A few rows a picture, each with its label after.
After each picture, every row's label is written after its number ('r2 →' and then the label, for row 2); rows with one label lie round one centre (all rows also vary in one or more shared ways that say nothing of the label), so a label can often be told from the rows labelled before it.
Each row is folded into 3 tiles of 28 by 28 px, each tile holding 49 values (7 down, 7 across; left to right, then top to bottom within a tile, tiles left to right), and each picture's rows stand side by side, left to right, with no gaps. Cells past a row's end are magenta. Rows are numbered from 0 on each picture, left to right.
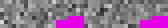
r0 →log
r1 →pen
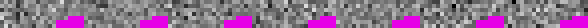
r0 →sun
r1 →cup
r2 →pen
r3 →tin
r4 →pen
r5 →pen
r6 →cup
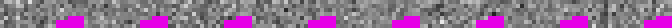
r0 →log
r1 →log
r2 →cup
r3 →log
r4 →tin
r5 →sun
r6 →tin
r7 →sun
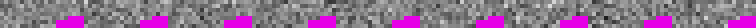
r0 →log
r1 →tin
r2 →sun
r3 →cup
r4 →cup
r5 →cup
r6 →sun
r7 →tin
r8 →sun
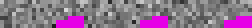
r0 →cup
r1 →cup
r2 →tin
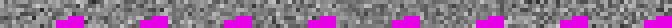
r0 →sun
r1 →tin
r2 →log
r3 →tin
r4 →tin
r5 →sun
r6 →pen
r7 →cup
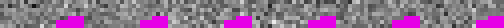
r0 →pen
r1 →sun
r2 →tin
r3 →pen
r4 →pen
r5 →sun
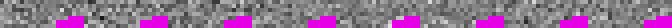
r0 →tin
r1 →tin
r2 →cup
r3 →pen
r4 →sun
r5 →sun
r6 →tin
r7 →tin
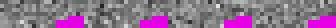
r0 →pen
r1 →cup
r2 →sun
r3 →tin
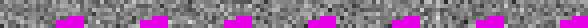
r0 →cup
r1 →sun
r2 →pen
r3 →cup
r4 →cup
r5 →log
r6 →tin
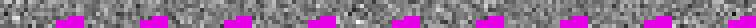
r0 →sun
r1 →cup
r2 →cup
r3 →pen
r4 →pen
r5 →cup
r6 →log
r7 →cup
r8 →pen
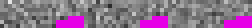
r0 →cup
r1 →sun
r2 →cup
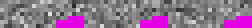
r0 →cup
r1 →sun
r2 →cup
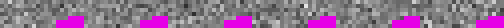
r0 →log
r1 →tin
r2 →pen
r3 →cup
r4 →log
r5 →cup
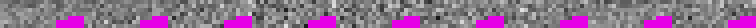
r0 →pen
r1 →log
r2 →pen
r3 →pen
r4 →cup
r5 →cup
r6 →log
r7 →pen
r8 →sun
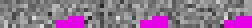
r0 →pen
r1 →sun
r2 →tin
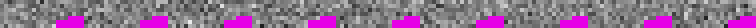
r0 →pen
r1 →sun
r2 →pen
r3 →sun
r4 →sun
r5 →cup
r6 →sun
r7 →log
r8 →cup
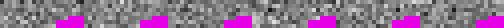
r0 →sun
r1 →log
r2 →tin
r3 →pen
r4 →sun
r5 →sun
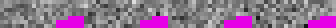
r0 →cup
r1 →sun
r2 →cup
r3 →cup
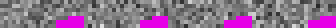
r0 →tin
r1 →log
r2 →tin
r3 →log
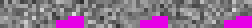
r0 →cup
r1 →cup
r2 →pen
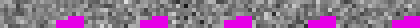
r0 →sun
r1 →log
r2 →log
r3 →cup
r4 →tin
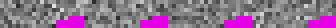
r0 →tin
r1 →cup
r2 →log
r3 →log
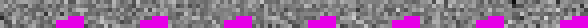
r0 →tin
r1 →log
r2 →pen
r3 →sun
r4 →tin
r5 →log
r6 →pen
